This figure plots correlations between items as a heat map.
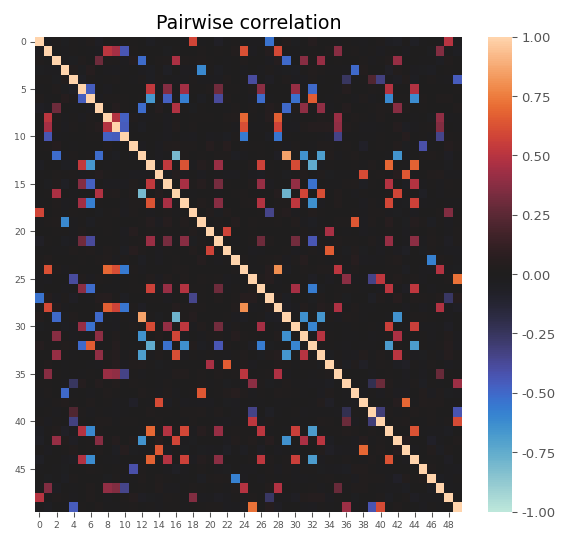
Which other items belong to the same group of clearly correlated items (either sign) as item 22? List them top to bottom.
20, 34
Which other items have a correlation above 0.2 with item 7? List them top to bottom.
2, 16, 31, 33, 42
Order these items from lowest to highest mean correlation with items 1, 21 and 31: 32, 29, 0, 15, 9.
29, 32, 0, 15, 9
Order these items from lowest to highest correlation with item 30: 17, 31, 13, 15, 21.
31, 21, 15, 17, 13
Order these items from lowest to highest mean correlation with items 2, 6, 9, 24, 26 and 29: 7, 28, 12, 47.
7, 12, 47, 28
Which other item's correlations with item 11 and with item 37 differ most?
19
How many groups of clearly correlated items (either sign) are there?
10
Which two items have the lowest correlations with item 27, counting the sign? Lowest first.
0, 18
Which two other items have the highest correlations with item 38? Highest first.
43, 14
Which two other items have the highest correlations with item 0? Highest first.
18, 48
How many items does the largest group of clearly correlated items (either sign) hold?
11
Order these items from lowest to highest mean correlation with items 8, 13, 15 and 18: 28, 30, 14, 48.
14, 48, 28, 30
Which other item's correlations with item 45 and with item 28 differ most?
24
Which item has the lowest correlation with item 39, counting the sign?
49
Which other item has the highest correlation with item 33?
16
